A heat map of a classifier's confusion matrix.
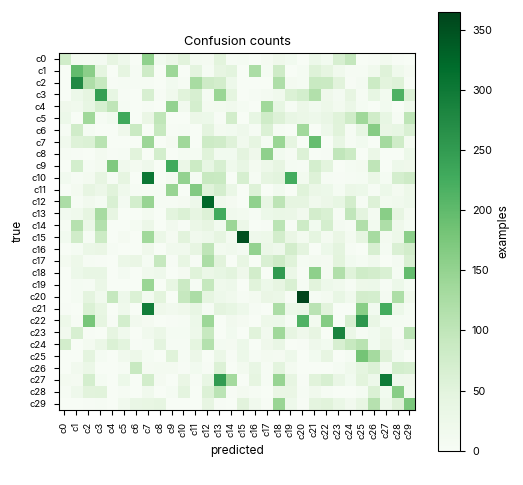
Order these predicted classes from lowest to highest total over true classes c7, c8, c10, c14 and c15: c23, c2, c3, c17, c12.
c2, c23, c17, c12, c3
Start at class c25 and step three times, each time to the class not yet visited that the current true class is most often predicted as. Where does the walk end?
c20
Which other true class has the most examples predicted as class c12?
c22
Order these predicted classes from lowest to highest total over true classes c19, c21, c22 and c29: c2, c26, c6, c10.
c6, c10, c26, c2
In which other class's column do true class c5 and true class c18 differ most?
c21
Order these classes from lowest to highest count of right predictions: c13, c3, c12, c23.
c13, c3, c23, c12
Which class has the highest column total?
c18
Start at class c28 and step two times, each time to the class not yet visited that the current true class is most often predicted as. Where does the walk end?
c27
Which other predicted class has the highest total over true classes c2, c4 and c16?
c1
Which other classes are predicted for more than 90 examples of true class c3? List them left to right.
c13, c21, c28
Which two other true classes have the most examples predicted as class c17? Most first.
c8, c4
